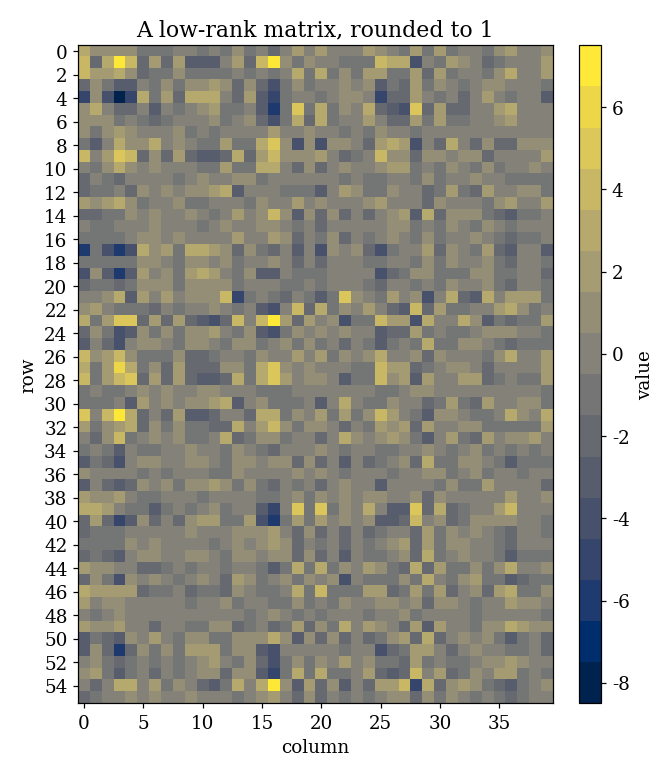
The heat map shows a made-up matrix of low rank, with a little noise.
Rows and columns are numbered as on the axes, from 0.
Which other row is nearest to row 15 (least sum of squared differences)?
48
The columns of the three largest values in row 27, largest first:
3, 16, 25
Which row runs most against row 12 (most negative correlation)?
36
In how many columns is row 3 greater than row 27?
15
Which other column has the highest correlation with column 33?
13
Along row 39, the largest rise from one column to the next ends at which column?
28
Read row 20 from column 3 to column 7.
-2 -1 1 1 1
